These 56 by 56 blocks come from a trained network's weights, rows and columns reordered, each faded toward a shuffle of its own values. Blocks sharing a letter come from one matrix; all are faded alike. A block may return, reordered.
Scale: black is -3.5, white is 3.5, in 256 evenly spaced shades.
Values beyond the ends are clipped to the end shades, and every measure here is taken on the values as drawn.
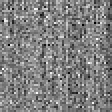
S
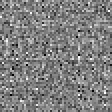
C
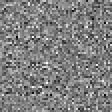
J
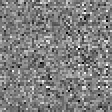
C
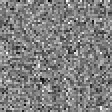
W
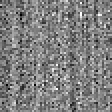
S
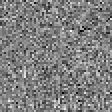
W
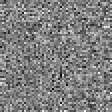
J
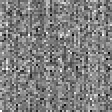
S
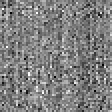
S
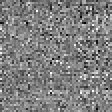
C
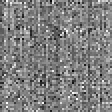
S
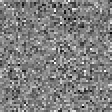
C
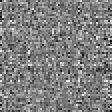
C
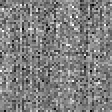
S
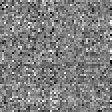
C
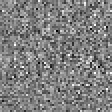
W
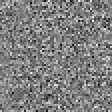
W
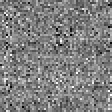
C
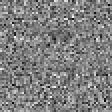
J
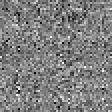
C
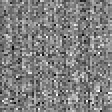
S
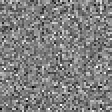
W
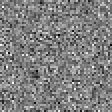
W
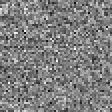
W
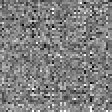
C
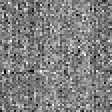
S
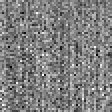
S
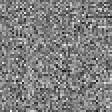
J
